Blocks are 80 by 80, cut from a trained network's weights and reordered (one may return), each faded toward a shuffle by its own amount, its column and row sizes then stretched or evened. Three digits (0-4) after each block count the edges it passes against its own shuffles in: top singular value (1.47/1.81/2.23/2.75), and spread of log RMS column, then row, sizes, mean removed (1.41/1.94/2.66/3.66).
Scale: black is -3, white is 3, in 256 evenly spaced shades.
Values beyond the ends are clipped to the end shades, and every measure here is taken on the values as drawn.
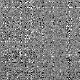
0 3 2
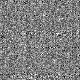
0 0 2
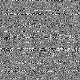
1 0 4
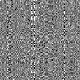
3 2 0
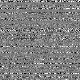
0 0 4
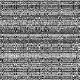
4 2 1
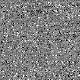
0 1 3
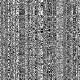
3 3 1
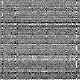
4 3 3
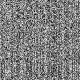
2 0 0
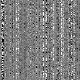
3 4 1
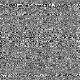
0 1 4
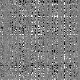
1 4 2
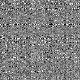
1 0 3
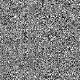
0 2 2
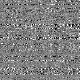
0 1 4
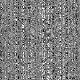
2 3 1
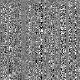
0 4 2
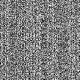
2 1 1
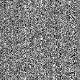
0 3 0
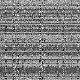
4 2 0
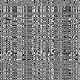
4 3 4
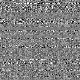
0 0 4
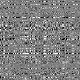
3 2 4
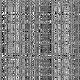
4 4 2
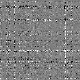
1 3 3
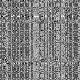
4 0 2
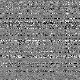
1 2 4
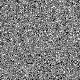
0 0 1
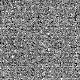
0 2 0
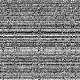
4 0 3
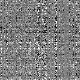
1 4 1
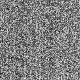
0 0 1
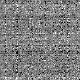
2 3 1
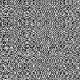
4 2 0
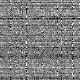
3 3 1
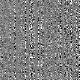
0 4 1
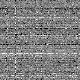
3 1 3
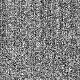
1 1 0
